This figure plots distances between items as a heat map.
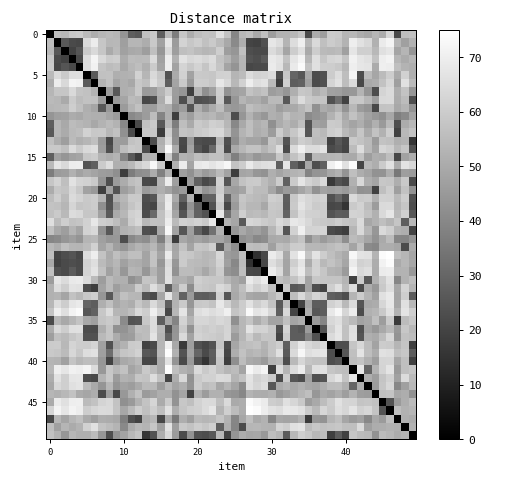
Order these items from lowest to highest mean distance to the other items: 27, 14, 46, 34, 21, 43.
21, 14, 43, 27, 34, 46
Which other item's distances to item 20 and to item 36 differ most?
16
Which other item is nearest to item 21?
40
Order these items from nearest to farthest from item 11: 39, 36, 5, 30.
30, 36, 5, 39
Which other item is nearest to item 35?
47
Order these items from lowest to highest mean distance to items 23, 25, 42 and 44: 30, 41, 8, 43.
43, 8, 30, 41
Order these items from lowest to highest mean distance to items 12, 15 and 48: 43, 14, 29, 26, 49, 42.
26, 43, 29, 49, 14, 42
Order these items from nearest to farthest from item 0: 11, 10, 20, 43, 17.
11, 17, 10, 43, 20
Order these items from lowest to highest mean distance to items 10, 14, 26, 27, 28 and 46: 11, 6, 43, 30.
11, 43, 30, 6
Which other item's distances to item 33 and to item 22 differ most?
34
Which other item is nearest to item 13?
49
